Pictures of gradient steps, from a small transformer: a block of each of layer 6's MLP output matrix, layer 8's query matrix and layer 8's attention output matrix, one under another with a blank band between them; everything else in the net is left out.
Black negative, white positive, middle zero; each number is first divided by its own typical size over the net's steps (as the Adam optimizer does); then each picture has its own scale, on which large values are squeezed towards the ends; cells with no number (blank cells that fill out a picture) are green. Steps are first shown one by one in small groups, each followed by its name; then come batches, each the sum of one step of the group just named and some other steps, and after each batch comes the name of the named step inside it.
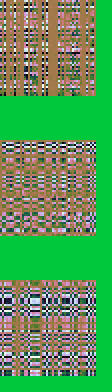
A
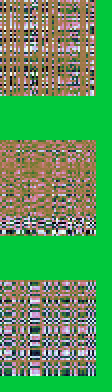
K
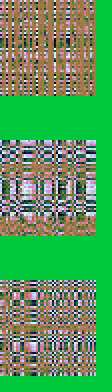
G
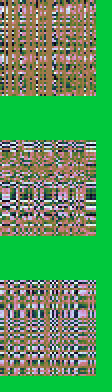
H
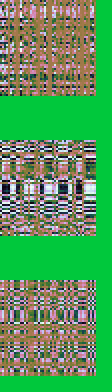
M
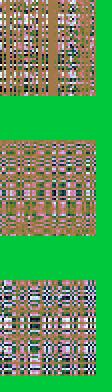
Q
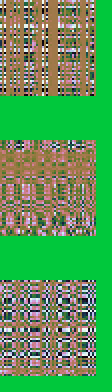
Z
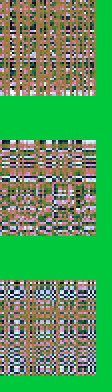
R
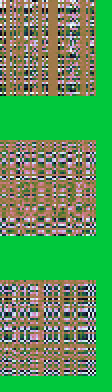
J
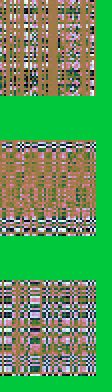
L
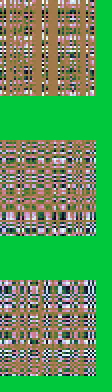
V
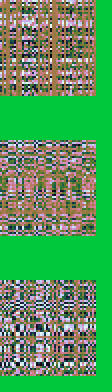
Q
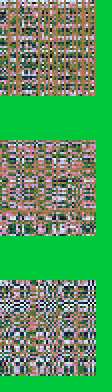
V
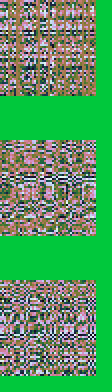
A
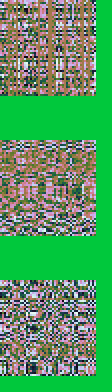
L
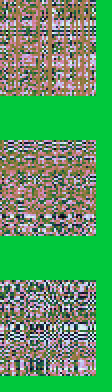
V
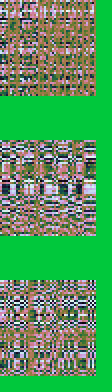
M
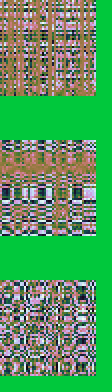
A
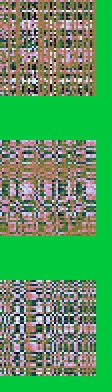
G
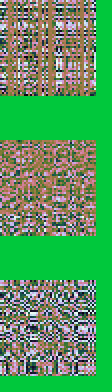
Z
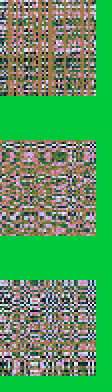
A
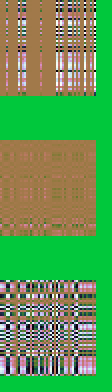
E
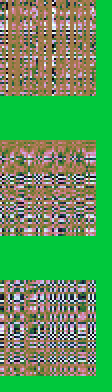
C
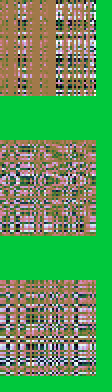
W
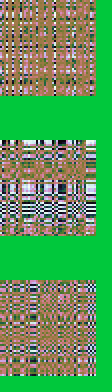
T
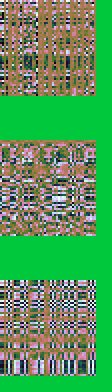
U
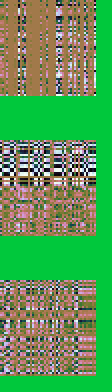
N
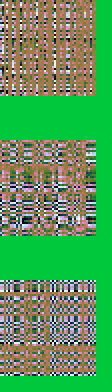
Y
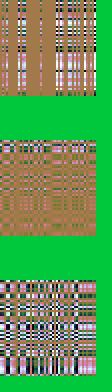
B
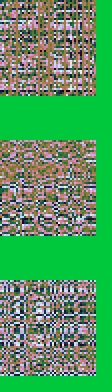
Y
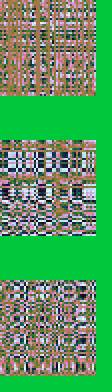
E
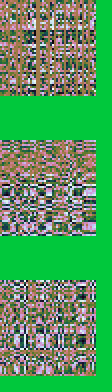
W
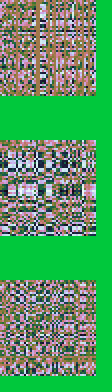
E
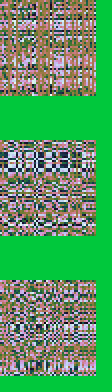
Y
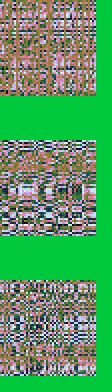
Y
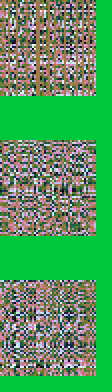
N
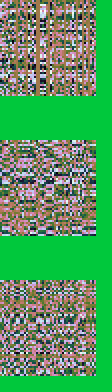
N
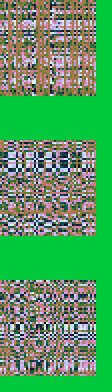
C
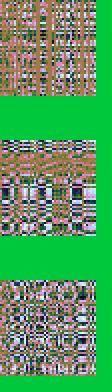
W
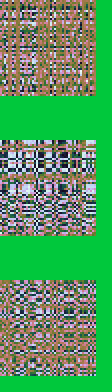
T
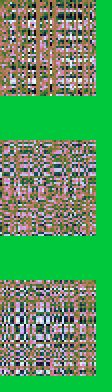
N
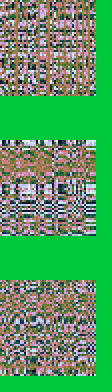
T
